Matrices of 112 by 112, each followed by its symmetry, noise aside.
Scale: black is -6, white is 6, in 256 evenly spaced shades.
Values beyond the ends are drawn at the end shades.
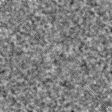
symmetric.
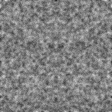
mirrored left to right.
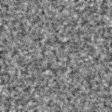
same after a half turn.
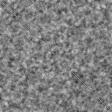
symmetric.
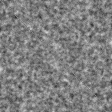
same after a half turn.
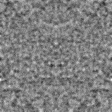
mirrored left to right.
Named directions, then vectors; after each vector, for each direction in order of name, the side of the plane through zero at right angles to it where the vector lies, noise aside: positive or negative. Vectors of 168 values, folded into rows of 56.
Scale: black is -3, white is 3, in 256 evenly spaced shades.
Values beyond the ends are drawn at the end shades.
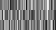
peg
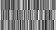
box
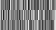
positive, negative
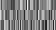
positive, positive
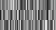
negative, negative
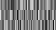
positive, positive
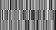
negative, positive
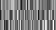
negative, negative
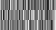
positive, negative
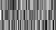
positive, positive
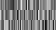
positive, positive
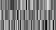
positive, positive
